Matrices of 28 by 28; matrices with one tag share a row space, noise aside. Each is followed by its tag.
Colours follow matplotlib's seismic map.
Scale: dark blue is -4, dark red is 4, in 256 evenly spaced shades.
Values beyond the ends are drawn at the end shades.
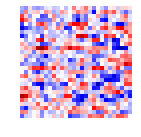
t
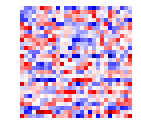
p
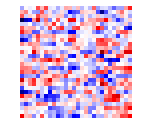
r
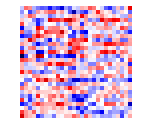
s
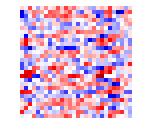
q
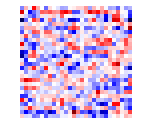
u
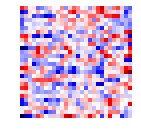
r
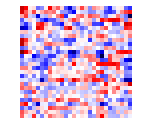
r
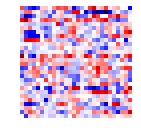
u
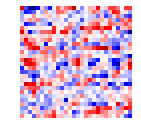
u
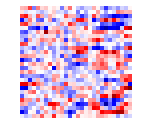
t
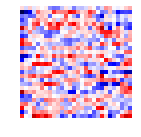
r
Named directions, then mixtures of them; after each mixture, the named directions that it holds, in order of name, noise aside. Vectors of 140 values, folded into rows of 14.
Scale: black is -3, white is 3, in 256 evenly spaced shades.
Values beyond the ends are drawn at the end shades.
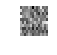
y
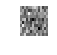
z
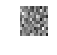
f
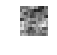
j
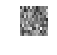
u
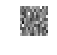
f, y, z.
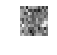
j, y, z.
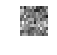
f, j, u.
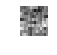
j.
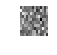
f, u.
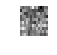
j, y.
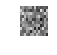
f, u, z.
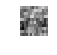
j.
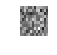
f, u, z.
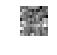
f, j.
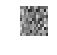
f, j, z.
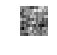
j.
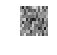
z.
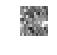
j, u, y.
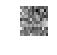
f, j, y.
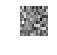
f, u, z.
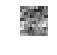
j.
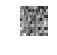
f, j, z.
